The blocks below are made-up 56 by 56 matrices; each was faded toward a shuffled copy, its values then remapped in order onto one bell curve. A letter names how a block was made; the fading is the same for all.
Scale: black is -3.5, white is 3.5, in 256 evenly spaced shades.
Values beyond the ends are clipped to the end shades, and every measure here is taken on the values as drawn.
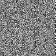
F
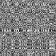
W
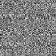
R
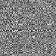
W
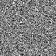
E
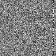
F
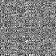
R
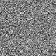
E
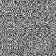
R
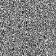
F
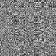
R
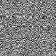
R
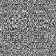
R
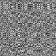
W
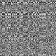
W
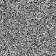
E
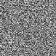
E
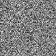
E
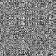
R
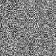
R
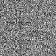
E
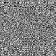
R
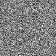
E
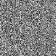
F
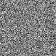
E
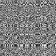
W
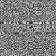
W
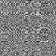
W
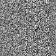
F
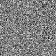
E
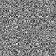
R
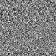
E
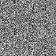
F
